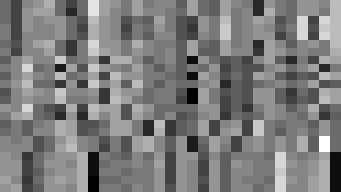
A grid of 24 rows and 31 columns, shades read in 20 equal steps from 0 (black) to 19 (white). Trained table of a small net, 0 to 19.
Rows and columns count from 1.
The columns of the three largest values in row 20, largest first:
26, 8, 30
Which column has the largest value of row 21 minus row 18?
18
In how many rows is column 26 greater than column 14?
10
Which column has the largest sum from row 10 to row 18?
11
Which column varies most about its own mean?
9
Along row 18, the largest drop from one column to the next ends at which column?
31
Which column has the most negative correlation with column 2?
21
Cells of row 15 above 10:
9
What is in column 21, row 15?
4
